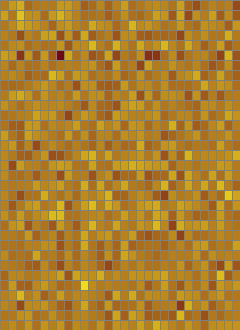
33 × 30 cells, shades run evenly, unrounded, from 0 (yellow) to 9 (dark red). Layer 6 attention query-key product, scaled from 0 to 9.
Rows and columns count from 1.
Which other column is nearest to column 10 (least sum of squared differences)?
13
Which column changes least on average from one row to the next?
1
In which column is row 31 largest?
23
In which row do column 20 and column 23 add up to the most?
6
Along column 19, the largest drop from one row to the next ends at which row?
7
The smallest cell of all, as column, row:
11, 29
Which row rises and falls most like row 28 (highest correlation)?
5
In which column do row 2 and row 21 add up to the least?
8
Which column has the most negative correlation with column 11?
27
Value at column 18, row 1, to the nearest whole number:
4
